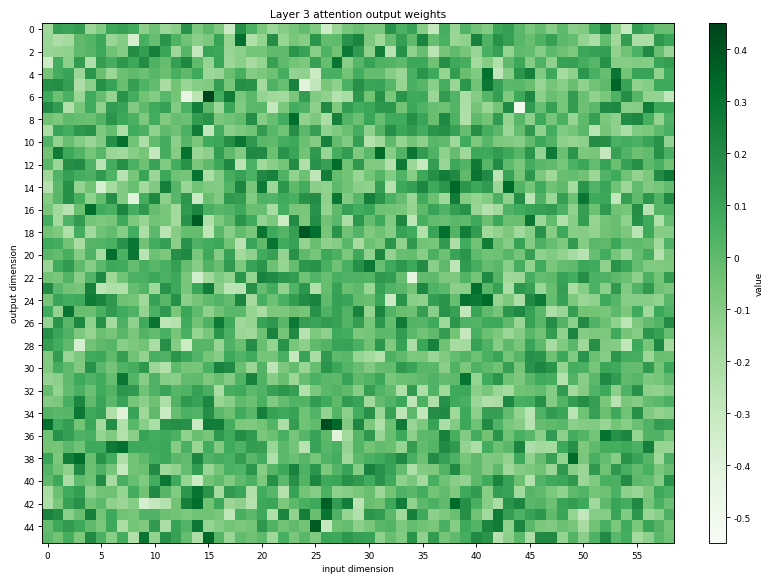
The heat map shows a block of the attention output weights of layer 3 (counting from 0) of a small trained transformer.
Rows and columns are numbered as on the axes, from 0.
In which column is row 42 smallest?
9
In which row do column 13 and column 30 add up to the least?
6
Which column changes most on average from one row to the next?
14
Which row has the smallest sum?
0
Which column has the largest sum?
23
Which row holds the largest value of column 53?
5
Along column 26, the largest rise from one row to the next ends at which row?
35
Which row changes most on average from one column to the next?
15
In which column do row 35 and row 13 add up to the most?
26
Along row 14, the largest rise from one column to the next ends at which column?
43
